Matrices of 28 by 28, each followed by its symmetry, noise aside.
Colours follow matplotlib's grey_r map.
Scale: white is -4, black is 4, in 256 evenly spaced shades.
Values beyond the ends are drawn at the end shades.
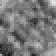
symmetric across the other diagonal.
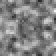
mirrored top to bottom.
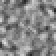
same after a half turn.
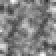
same after a half turn.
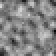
symmetric across the other diagonal.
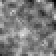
symmetric across the other diagonal.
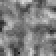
antisymmetric.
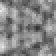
mirrored top to bottom.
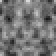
mirrored left to right.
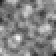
symmetric across the other diagonal.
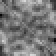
same after a half turn.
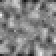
same after a half turn.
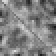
symmetric across the other diagonal.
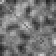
symmetric.
